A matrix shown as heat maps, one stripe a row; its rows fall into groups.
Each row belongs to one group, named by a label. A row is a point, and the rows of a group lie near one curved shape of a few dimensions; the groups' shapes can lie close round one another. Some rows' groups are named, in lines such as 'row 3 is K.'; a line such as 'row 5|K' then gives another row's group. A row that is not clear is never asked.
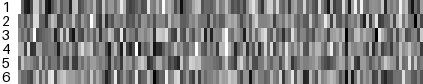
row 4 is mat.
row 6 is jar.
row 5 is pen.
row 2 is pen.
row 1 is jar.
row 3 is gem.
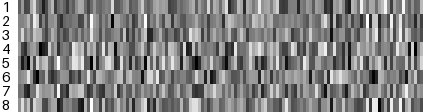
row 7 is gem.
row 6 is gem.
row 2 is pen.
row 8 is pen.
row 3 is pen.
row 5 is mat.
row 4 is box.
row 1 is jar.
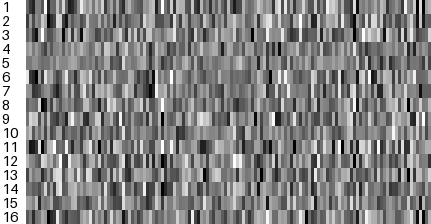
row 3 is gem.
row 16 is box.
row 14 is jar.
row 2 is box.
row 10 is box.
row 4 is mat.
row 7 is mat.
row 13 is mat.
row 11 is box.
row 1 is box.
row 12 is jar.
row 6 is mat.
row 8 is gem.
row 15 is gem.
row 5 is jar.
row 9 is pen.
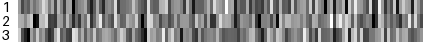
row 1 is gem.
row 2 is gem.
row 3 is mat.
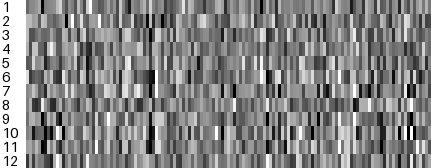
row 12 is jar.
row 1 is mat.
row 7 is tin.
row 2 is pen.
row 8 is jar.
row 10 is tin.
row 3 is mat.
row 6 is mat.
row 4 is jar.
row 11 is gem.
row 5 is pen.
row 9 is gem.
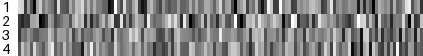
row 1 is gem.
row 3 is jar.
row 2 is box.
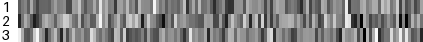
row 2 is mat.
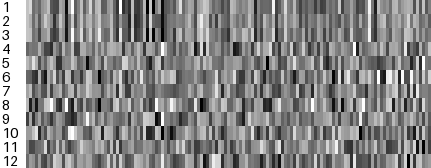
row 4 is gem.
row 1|pen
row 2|pen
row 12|mat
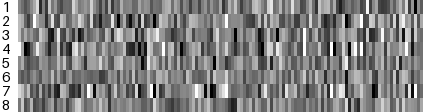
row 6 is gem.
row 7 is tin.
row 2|jar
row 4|mat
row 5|mat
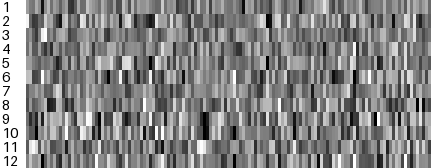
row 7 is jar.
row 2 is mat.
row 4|gem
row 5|mat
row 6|jar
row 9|mat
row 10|mat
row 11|pen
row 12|gem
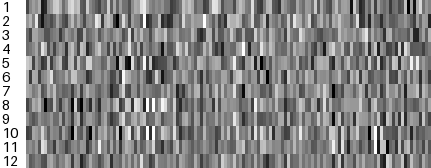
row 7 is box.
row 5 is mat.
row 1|mat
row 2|mat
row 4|pen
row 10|pen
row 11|pen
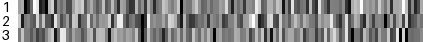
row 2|mat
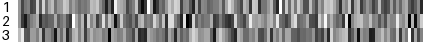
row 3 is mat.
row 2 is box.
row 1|jar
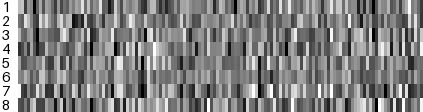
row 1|gem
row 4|gem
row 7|mat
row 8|gem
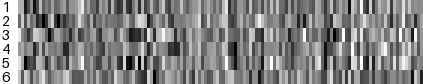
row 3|jar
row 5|mat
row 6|jar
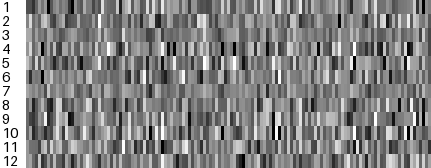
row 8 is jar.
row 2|pen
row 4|gem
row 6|mat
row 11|jar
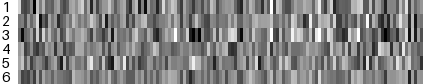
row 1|mat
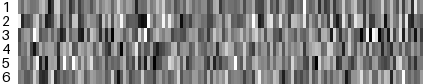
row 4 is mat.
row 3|pen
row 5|pen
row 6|jar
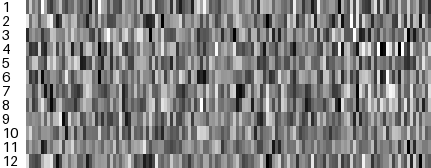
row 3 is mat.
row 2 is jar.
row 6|box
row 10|pen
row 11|mat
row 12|jar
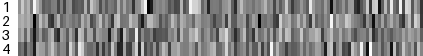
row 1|pen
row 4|mat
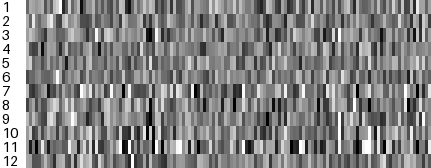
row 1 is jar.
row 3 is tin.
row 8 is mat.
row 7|box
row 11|box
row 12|pen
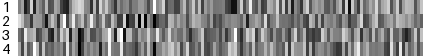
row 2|pen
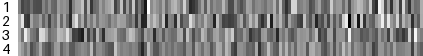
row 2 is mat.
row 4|gem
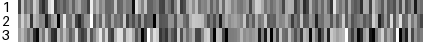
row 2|pen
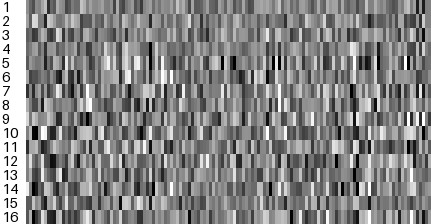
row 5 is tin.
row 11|mat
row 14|mat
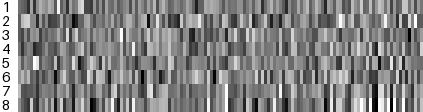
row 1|gem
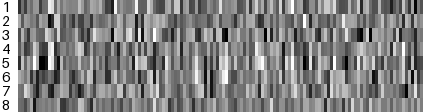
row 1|jar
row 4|jar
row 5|box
